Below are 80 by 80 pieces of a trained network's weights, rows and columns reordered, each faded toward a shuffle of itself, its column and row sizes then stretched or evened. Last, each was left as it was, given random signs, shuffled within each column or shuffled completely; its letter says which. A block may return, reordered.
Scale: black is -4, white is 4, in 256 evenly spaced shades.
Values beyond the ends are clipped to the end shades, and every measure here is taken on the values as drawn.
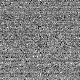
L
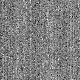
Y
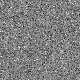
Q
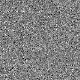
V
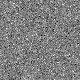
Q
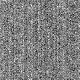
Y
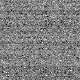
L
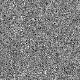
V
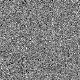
V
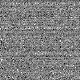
L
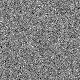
Q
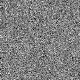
Y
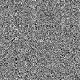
L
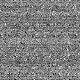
L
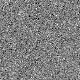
Y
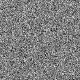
Y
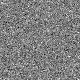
Q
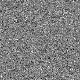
V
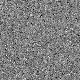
Q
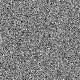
Q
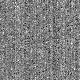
Y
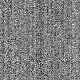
L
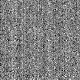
L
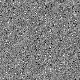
Y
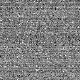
L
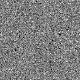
V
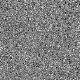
V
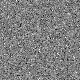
Q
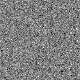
Y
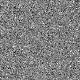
V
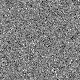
Q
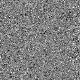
Y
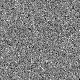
Q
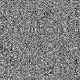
L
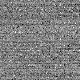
L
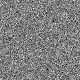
Q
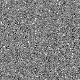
Y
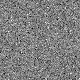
Q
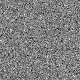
Q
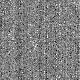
Y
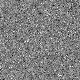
Q
